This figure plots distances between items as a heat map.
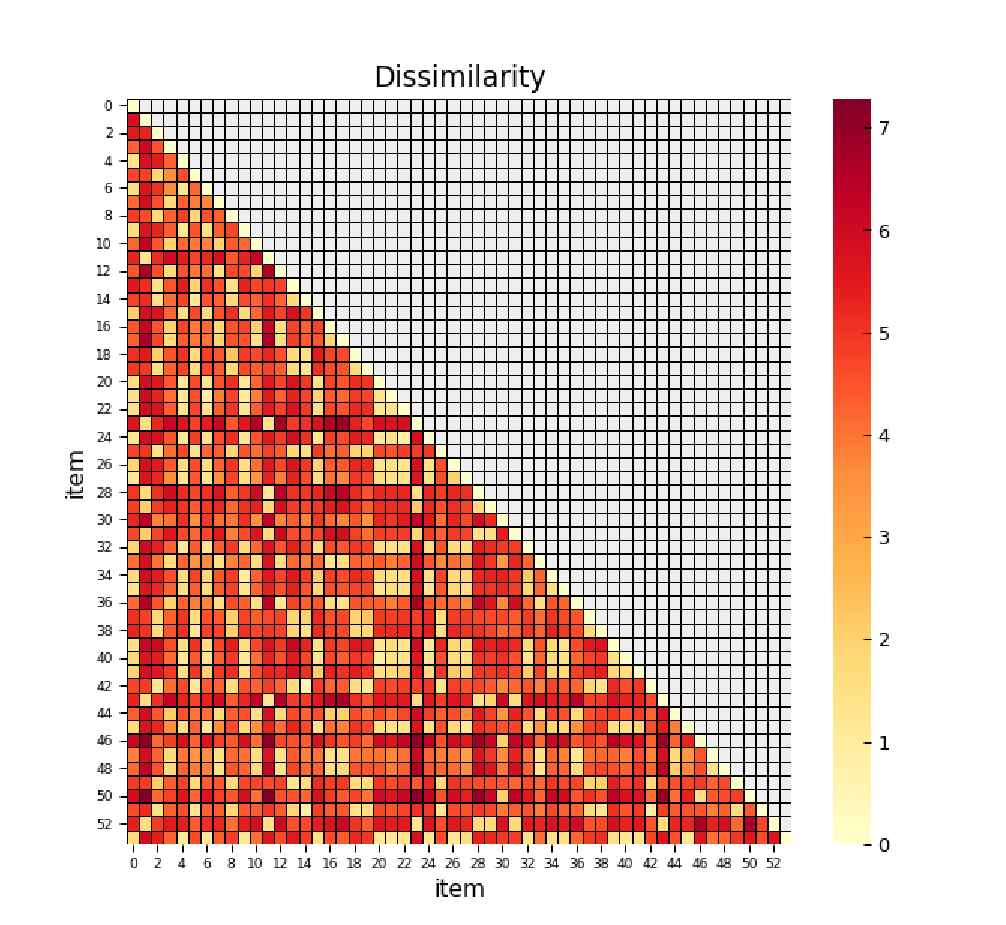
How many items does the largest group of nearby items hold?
19
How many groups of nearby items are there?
5
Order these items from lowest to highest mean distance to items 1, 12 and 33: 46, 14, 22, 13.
14, 13, 22, 46
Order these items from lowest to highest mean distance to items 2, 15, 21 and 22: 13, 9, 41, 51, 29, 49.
9, 41, 51, 49, 13, 29
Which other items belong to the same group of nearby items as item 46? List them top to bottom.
30, 50
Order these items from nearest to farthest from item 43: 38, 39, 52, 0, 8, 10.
52, 8, 38, 0, 39, 10
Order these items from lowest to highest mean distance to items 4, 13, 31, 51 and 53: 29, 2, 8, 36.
8, 2, 29, 36
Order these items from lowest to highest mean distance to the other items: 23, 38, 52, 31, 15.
15, 38, 31, 52, 23
